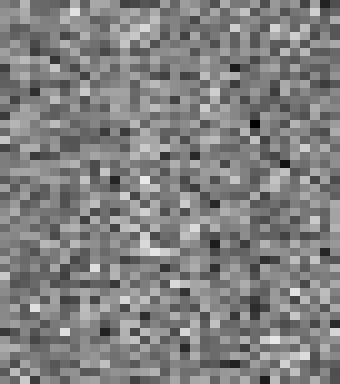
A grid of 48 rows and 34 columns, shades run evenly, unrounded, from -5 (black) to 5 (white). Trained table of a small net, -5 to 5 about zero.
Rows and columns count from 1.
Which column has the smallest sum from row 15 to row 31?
26
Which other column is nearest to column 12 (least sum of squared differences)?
10
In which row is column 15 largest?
23
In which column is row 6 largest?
13
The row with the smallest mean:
46
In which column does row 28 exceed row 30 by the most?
32
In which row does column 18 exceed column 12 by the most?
36
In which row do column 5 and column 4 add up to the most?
39
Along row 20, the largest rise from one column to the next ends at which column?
21
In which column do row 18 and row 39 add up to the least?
27
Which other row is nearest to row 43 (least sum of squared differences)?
5
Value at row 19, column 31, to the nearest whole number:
3
